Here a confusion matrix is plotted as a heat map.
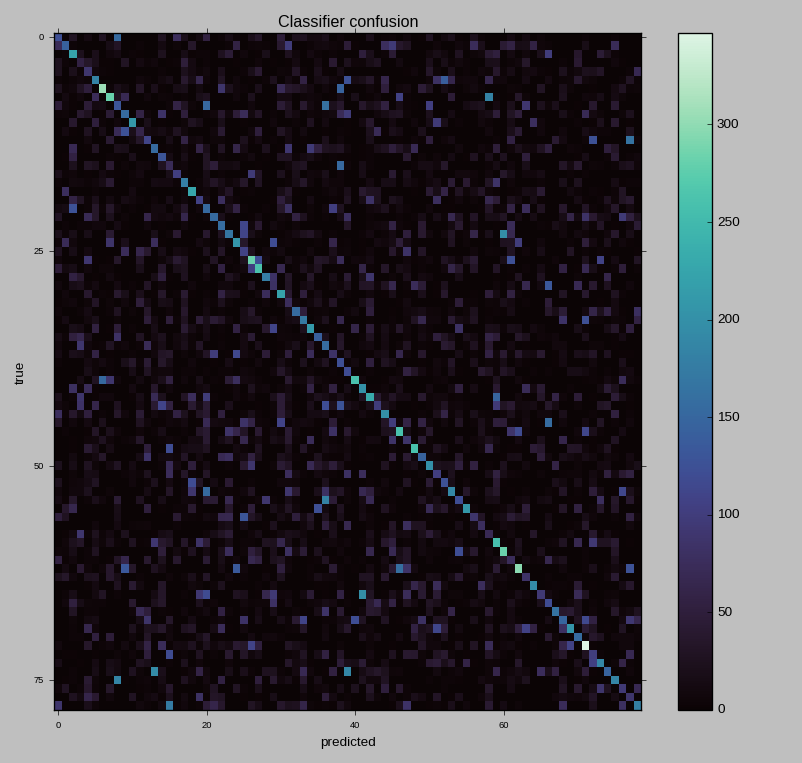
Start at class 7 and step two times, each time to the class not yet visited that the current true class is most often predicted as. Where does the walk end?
3
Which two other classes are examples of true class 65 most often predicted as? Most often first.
41, 20
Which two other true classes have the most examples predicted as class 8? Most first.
75, 0
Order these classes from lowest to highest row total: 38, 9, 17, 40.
38, 17, 40, 9
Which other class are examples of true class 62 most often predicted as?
46
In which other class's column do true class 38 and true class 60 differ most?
54
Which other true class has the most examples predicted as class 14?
43
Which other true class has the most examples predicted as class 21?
37
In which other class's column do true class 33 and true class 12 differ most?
77
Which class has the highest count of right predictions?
71
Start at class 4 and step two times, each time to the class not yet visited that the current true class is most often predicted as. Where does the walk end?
15
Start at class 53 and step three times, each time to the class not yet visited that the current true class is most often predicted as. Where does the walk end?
66
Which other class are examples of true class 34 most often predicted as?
29
